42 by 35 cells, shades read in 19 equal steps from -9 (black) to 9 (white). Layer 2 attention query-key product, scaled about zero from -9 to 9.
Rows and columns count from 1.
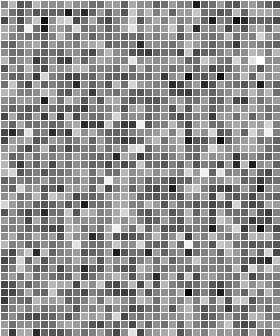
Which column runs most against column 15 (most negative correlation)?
4
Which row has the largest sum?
8
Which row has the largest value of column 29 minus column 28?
10
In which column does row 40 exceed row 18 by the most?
24
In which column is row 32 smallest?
15
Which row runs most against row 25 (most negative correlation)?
17
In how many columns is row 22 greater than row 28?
21
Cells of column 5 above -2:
31
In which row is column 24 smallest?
37
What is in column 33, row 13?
-1
